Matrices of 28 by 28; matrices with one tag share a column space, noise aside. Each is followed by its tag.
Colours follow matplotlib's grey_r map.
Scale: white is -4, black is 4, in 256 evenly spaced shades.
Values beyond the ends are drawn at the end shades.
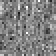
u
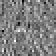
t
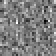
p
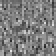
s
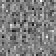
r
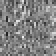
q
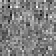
u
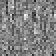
u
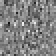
q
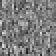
s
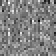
p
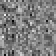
r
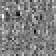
u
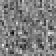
s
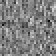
q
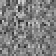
q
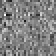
r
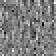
q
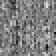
s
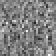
r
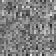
u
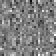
p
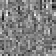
u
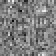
p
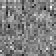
u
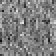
p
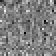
p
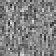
r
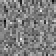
p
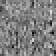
s
